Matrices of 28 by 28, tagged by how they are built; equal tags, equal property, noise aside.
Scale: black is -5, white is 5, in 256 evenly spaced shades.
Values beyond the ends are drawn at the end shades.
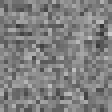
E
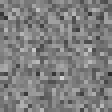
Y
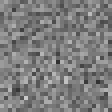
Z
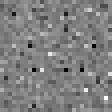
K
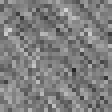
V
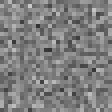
E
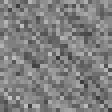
V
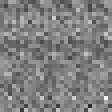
Y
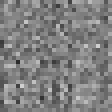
E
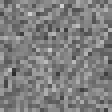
Z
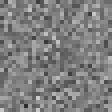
Z
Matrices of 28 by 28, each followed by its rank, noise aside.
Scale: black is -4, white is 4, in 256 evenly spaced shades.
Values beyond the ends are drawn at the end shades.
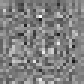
five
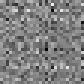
four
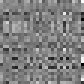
three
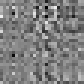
four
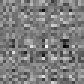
three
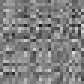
three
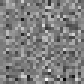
five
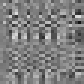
two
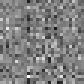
four
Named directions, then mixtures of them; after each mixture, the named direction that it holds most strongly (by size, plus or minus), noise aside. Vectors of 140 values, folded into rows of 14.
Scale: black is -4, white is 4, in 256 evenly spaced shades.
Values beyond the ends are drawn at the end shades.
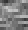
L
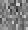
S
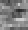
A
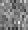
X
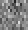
S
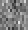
X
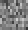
S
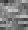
L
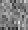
X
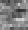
A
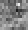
A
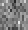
X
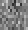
S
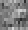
A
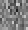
S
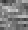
L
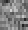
L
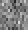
X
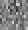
S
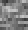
L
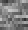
L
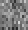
X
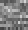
L
